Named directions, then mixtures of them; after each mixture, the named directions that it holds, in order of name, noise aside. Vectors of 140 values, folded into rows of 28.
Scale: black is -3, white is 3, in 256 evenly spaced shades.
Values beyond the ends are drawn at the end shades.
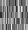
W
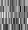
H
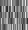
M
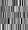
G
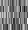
H.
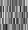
H, M, W.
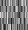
H, M, W.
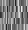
W.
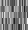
G, H, M.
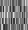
H, M.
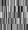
W.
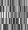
H.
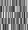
G, H, M.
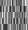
H, M.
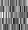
H.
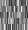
M, W.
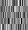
G.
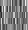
H, M, W.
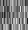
H.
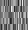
G, M.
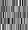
G.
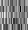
H.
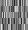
G, H.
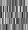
H, M, W.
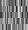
W.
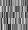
G, H, M.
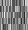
G, H, M.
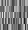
G, H.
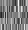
G, W.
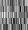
H.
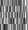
H, M.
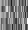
H, M.
